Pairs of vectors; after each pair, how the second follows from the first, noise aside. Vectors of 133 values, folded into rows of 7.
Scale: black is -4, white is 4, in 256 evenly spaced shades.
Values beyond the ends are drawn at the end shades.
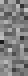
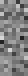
copied.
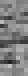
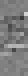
wrapped around, negated, partly zeroed.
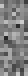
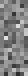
sign-scrambled.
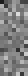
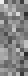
sign-scrambled.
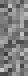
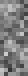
sign-scrambled.
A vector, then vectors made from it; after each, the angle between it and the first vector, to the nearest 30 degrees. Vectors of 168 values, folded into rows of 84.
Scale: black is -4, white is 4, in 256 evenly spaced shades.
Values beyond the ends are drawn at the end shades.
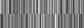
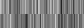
30 degrees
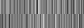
30 degrees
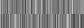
90 degrees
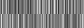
90 degrees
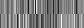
120 degrees
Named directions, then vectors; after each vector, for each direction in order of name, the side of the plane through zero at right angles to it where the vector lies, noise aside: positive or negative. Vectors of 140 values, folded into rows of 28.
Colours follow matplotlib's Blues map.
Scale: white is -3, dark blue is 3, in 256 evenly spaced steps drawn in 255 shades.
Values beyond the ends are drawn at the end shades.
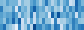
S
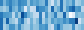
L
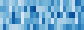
negative, positive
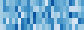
negative, negative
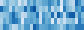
negative, positive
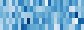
negative, negative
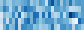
negative, negative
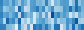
positive, positive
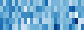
positive, positive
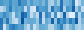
positive, negative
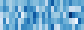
negative, negative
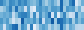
positive, negative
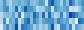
negative, negative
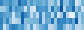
positive, negative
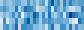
negative, negative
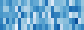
positive, positive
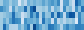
negative, positive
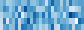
negative, negative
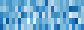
positive, positive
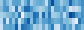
negative, negative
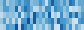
negative, negative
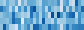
negative, positive
